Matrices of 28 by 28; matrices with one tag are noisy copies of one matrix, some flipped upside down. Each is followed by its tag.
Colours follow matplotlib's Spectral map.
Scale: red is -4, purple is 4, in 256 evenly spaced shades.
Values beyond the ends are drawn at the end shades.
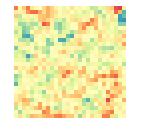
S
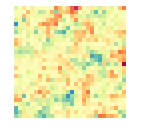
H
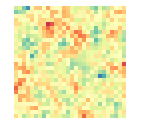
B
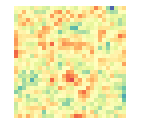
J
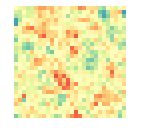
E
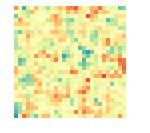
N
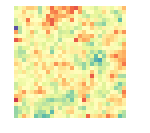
H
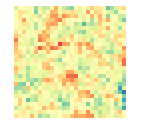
J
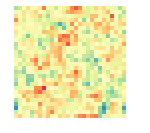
E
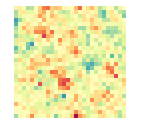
E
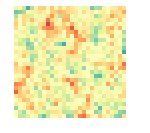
B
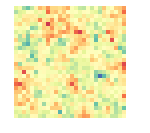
B
